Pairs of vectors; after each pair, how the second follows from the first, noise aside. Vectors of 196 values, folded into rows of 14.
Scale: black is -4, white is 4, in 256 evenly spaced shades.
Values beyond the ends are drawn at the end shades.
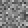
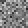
wrapped around, negated.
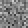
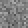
shrunk.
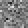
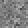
reversed, shrunk.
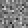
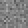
reversed, shrunk.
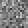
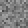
wrapped around, negated, shrunk.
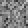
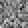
reversed.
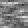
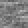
shrunk.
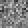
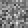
reversed.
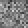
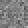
wrapped around, negated, shrunk.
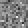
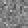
reversed, shrunk.
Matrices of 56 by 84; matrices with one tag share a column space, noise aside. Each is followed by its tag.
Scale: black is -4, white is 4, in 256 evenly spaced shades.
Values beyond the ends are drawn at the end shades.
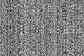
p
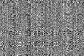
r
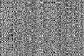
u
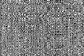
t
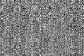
t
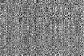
t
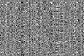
u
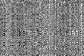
r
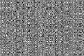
u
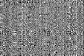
r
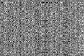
u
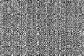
r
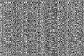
u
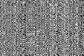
r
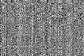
t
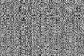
t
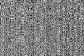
t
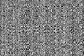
p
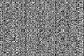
u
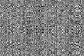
p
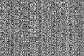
u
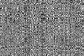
t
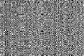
r
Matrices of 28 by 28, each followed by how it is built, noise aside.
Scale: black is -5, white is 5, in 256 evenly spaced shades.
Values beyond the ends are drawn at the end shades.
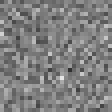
noise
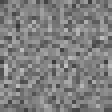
repeating columns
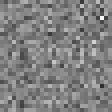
low rank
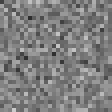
noise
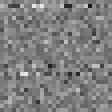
uneven rows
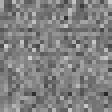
repeating columns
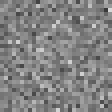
noise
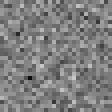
Toeplitz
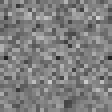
repeating columns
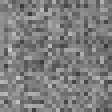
blocks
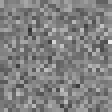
repeating columns
